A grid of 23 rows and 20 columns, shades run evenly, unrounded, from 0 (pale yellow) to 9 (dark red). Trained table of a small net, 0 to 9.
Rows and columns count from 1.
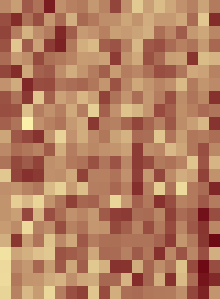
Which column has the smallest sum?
17
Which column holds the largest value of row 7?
3
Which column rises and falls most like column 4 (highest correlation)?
2
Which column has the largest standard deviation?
19
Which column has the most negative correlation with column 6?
13
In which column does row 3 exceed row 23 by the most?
1
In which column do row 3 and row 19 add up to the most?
20
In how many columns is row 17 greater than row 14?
13
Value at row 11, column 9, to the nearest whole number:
4
